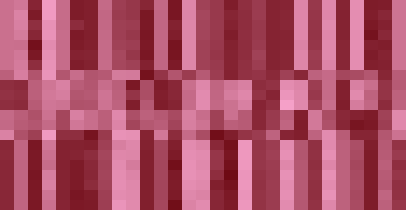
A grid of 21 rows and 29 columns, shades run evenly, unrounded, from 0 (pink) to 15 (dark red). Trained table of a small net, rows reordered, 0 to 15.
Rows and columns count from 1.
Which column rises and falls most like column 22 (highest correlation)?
26
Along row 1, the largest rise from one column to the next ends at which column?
27
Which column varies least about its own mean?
19
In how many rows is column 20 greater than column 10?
19
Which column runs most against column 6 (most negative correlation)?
24
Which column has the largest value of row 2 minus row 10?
21
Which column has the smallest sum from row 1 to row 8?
4
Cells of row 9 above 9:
10
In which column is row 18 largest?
17
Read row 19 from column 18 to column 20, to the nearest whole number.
1 11 10
